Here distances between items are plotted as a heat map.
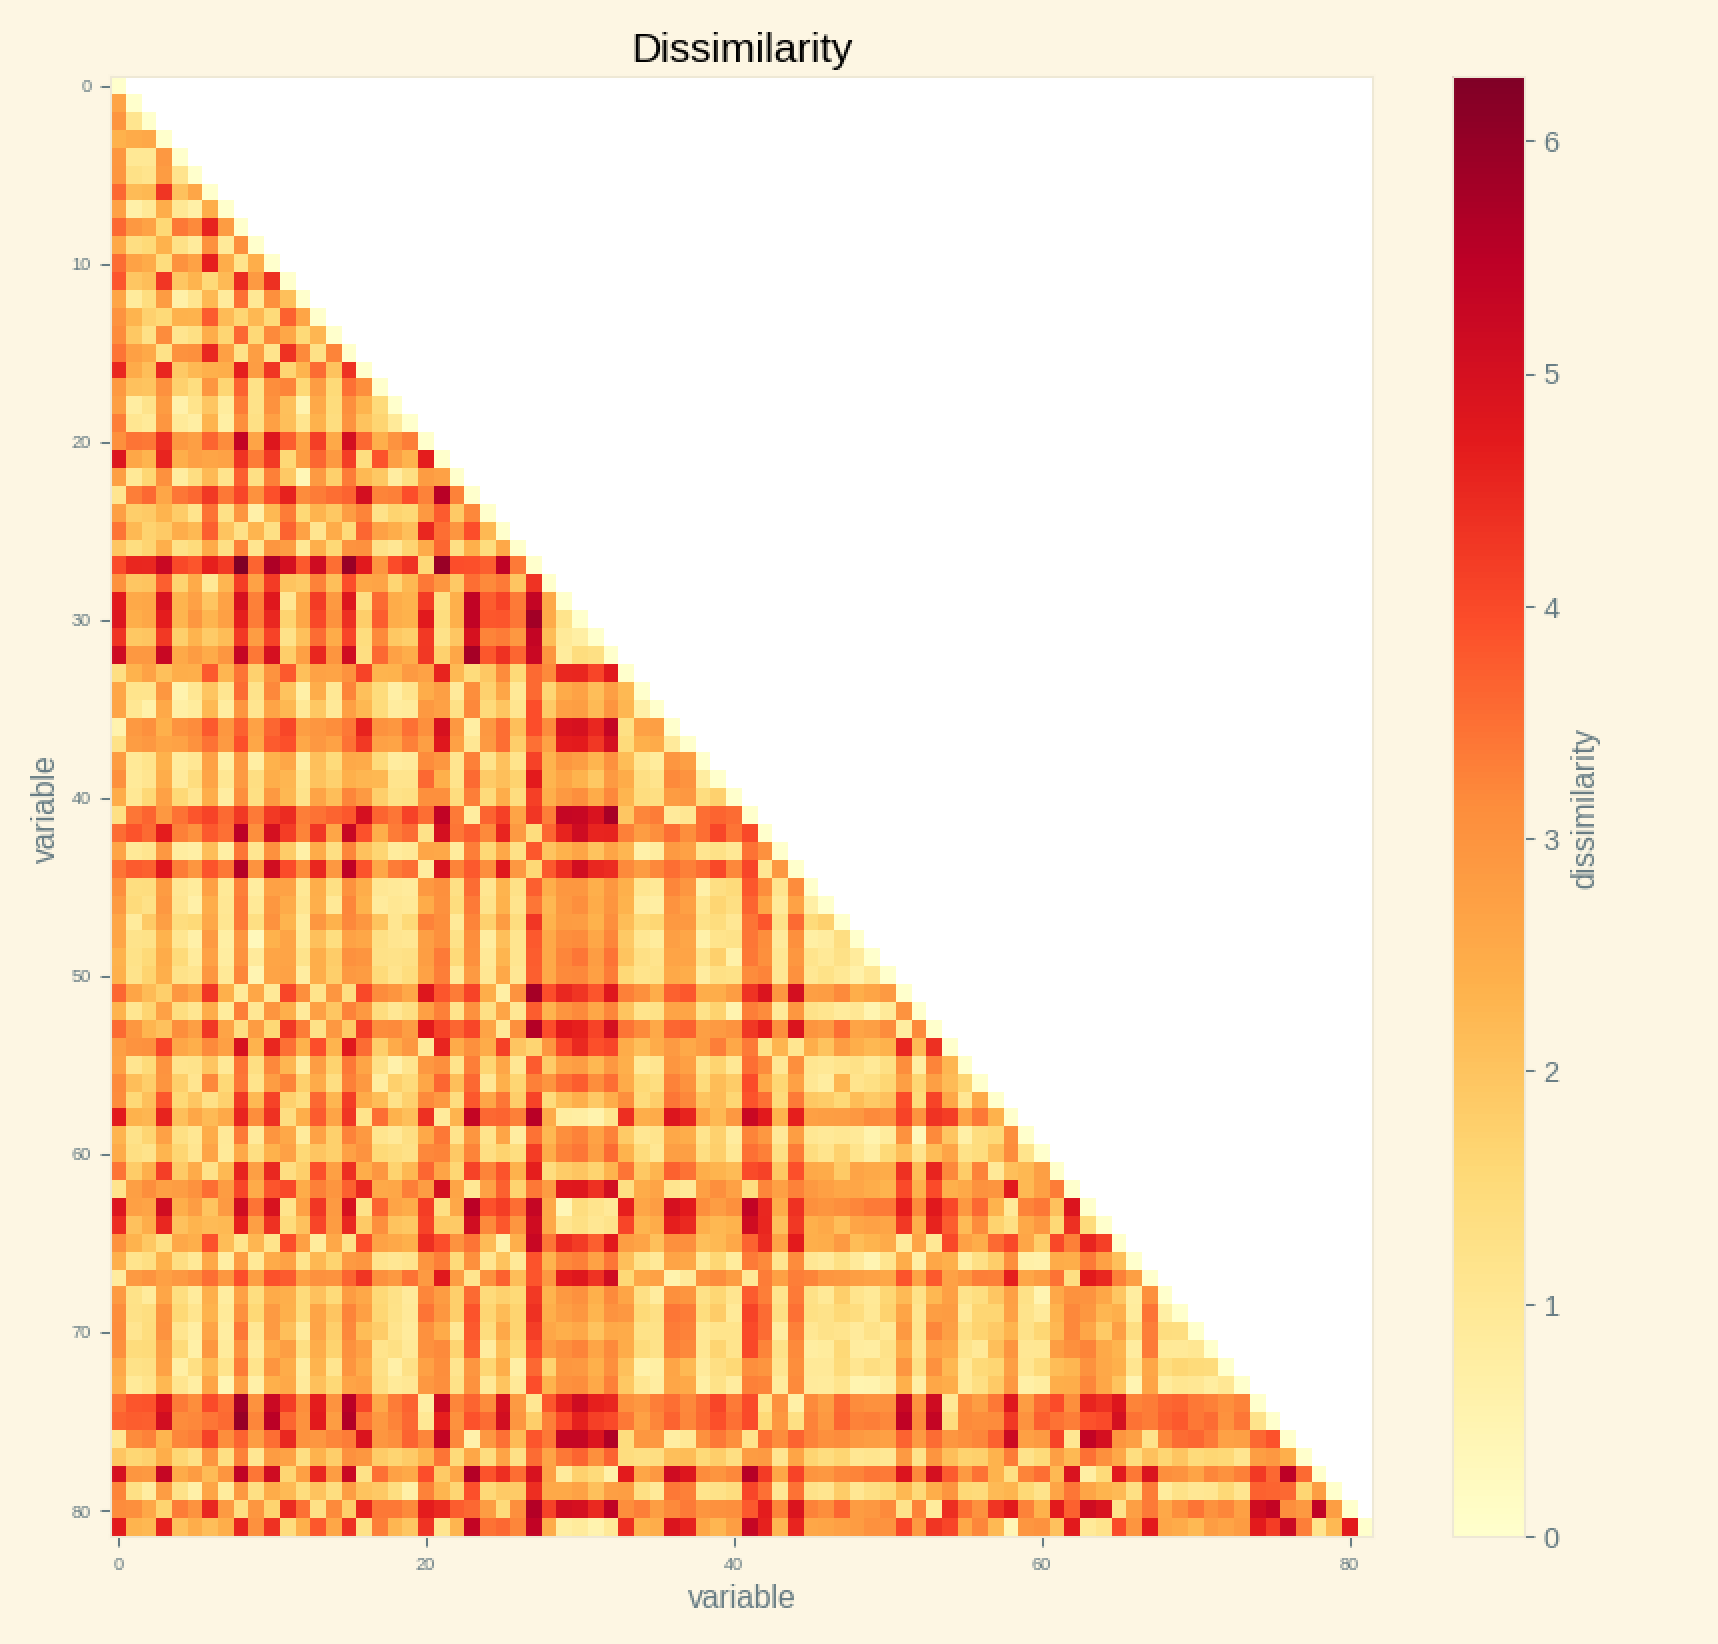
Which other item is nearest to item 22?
12
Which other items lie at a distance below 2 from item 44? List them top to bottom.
20, 27, 42, 54, 74, 75
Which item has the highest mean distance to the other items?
27
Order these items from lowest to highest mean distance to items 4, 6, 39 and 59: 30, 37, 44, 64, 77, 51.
77, 64, 30, 37, 51, 44
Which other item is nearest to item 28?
6
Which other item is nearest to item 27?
74
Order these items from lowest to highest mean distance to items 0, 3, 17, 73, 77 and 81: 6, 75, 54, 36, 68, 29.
68, 36, 54, 6, 29, 75
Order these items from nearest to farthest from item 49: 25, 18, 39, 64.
18, 39, 25, 64
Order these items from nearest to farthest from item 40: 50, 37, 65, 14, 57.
50, 57, 14, 65, 37
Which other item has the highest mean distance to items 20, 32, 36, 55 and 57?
8
